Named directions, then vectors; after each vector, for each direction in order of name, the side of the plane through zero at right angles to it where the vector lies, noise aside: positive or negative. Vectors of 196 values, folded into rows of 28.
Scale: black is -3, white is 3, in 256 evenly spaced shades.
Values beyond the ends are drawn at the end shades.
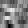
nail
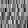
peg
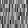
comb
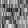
positive, negative, negative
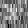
positive, positive, positive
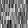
positive, positive, negative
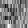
negative, negative, negative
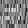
negative, positive, negative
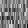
positive, negative, positive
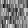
positive, negative, negative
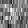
positive, positive, positive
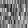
negative, negative, negative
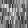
positive, positive, positive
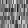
positive, negative, positive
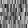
negative, negative, negative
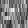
positive, positive, negative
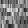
negative, positive, positive
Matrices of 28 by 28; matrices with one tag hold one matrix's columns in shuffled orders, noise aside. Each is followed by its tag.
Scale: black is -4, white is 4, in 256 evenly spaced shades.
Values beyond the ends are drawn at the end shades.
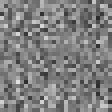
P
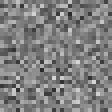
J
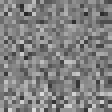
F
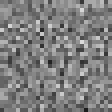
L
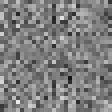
P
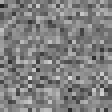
J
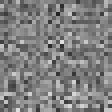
F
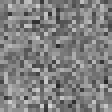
P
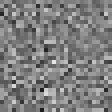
J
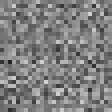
J
